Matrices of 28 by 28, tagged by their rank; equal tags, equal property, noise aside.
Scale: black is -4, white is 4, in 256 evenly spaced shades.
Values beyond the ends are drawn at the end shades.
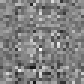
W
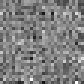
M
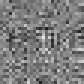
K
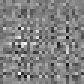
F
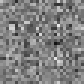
W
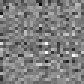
W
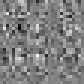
M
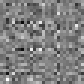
M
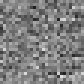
W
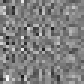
F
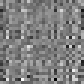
F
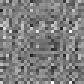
W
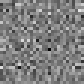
W
